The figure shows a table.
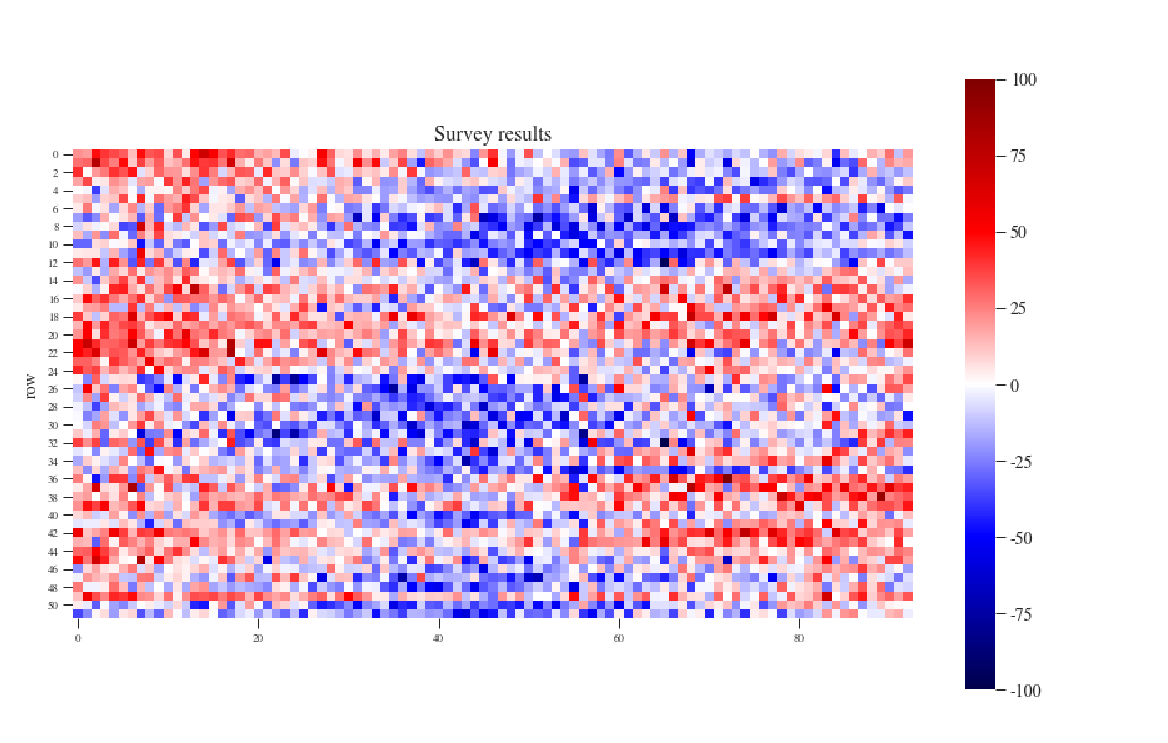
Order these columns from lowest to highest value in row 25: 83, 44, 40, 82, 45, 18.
44, 18, 45, 82, 40, 83
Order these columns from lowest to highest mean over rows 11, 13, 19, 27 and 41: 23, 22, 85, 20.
85, 23, 20, 22
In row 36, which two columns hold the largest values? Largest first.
72, 66
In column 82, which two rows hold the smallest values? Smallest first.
6, 3
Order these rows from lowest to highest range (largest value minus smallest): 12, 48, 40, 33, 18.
40, 48, 18, 33, 12
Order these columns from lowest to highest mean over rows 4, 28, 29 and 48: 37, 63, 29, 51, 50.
37, 50, 51, 29, 63
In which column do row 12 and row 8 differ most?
22
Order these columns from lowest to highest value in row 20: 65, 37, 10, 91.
37, 65, 91, 10
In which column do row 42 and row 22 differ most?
84
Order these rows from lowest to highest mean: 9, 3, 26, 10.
10, 9, 26, 3
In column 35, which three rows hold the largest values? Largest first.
18, 15, 37
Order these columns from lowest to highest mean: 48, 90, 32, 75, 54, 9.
48, 54, 32, 75, 90, 9
